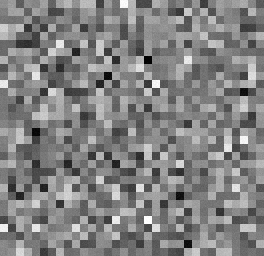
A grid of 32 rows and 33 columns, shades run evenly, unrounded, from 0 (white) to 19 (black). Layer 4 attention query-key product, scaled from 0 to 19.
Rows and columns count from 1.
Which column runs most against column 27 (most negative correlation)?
24
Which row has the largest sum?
22
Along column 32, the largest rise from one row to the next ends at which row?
12
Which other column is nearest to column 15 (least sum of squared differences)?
9
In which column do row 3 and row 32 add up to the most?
6
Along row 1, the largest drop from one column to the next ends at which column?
16
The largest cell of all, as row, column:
8, 19
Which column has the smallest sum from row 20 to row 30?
15
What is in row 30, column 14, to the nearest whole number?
8
